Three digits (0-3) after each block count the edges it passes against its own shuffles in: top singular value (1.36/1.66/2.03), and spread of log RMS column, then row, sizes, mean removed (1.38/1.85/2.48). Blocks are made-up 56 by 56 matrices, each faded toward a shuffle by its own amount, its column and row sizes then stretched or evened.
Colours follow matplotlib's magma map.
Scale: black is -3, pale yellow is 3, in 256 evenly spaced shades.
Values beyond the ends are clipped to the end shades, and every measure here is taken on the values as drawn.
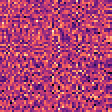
3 2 0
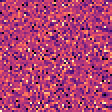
2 0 0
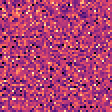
2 1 1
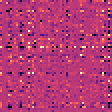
3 3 3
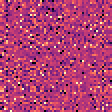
3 1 0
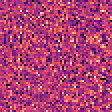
2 1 0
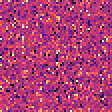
0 2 0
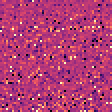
0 1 3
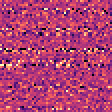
3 0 3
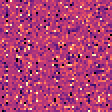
1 2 0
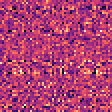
3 0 3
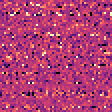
0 0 3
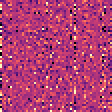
2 3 0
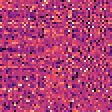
3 0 1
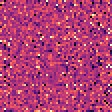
1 2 1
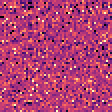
2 0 1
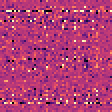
2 1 3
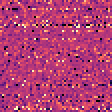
2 0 3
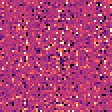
0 3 1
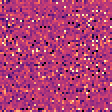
1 1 2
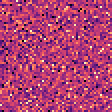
2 0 0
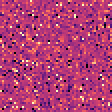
1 1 1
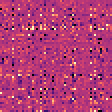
2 3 3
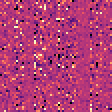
0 3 1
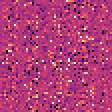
2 2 0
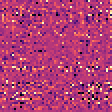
2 2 3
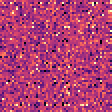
2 1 1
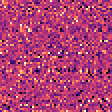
2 0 2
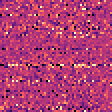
0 1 3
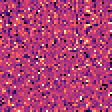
2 1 0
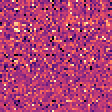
2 1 2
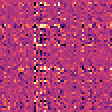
3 3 3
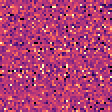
0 1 2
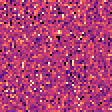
0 1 1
